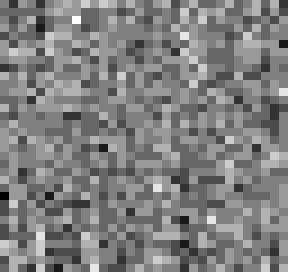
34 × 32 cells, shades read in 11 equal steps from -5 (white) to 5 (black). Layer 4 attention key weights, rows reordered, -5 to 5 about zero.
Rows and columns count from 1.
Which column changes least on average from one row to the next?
17
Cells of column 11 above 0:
13
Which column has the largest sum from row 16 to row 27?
12
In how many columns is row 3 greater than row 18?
20
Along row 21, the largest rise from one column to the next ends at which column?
27
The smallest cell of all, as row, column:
3, 9
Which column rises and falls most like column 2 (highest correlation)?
32
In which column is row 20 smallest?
31
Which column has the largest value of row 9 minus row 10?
1
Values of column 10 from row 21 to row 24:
1 0 1 1
